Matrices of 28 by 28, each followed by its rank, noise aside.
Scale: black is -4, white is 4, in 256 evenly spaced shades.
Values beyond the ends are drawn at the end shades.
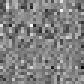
five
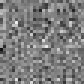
six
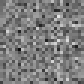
seven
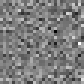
seven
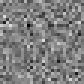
six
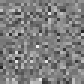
four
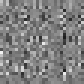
five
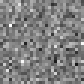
six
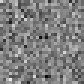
seven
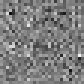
six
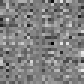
five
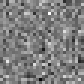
five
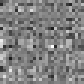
four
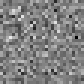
six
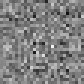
six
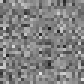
six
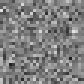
seven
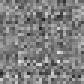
five
